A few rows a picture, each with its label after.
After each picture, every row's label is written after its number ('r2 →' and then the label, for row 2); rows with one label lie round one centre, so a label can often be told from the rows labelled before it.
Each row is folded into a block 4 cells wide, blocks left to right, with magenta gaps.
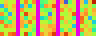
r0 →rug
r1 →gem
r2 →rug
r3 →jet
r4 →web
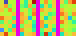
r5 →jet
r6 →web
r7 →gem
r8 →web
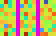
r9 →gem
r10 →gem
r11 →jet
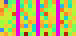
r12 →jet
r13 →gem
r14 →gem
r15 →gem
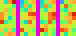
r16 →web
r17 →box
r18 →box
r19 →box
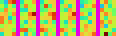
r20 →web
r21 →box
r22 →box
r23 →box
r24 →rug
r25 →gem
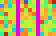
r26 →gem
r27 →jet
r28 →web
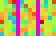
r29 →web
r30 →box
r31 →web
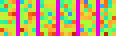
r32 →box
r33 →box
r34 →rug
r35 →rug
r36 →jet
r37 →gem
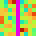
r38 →web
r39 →box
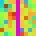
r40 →box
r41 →jet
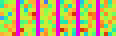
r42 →rug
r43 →box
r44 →jet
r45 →box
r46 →box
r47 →gem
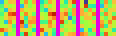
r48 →box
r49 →gem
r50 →box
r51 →web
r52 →jet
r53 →gem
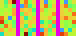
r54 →web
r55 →gem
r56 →jet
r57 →jet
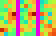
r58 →box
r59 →box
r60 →rug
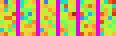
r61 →jet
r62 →rug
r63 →jet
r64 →box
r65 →rug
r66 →web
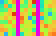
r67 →box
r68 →web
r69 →rug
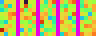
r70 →box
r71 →jet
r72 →web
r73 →web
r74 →rug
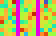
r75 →web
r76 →box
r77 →jet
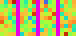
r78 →web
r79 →web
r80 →jet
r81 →gem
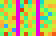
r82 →gem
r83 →gem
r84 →rug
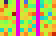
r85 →jet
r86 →jet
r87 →rug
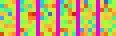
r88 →rug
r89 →box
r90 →rug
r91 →box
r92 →jet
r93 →jet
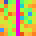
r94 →jet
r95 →rug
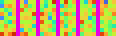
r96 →rug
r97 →jet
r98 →web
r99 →gem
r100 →web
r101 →jet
